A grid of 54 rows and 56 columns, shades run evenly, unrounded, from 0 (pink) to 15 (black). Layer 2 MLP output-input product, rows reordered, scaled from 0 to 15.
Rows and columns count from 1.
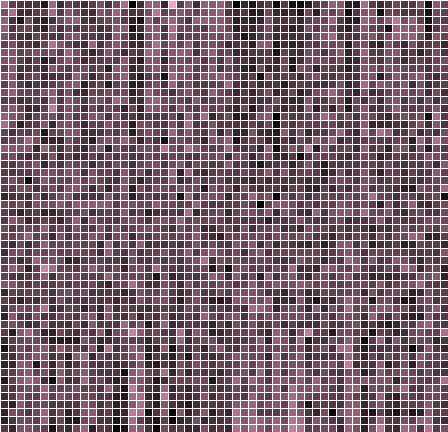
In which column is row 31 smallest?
14
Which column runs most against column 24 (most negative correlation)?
35
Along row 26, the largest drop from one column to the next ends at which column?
34
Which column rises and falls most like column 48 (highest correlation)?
38
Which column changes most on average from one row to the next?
6
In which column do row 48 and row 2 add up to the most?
54
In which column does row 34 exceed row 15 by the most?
29
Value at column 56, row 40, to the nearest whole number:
10
